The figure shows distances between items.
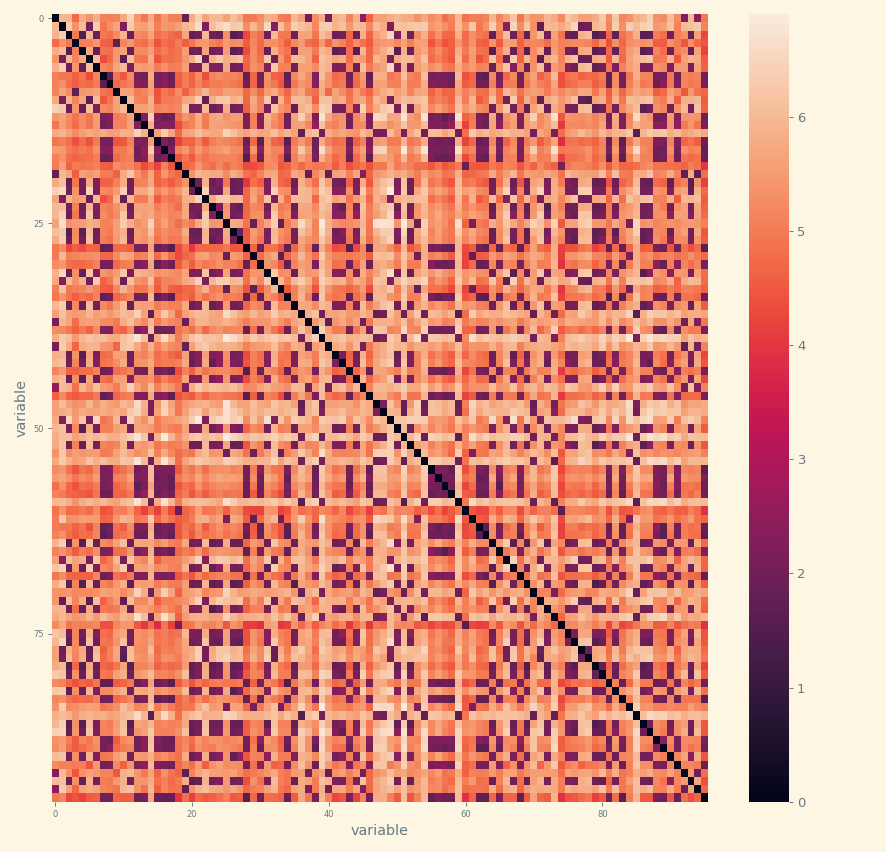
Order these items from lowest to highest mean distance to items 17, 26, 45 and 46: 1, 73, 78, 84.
84, 78, 1, 73
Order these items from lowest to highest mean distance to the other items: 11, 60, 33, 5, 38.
38, 11, 60, 33, 5
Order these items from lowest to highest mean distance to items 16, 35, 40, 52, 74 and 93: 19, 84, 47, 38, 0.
38, 19, 0, 84, 47
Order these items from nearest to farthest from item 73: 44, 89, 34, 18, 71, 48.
48, 18, 44, 71, 34, 89
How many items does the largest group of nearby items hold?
30
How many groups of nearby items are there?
8
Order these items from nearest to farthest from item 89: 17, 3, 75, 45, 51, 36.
17, 3, 75, 45, 36, 51
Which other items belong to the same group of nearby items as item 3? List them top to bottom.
9
